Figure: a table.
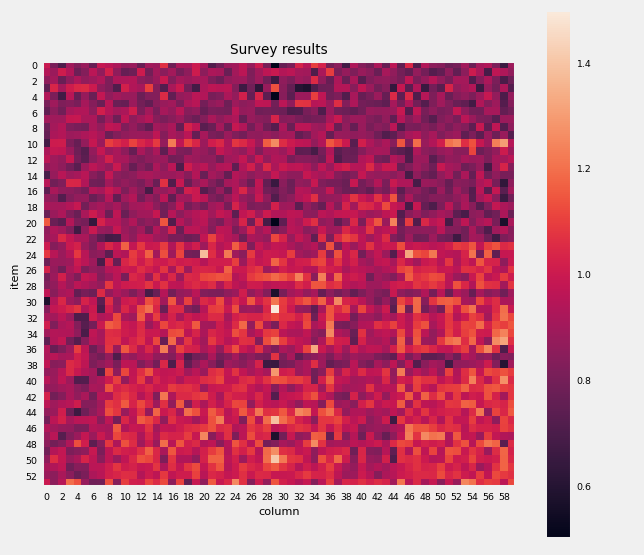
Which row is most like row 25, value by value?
28
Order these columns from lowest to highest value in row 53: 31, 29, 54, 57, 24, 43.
31, 43, 57, 29, 54, 24
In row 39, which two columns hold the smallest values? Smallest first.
7, 34
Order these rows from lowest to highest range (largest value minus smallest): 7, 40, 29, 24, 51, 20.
7, 51, 29, 40, 24, 20
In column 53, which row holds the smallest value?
19
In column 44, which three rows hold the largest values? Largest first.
20, 17, 33
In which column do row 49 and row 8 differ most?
29
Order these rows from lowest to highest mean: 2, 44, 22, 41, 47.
2, 22, 47, 41, 44
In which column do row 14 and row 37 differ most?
0
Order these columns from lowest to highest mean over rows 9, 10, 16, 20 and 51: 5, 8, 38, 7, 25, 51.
5, 38, 51, 7, 8, 25
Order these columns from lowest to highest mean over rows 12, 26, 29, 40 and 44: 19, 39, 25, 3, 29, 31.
39, 3, 29, 31, 19, 25
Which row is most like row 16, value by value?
8
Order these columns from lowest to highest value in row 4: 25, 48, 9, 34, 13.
13, 9, 48, 25, 34
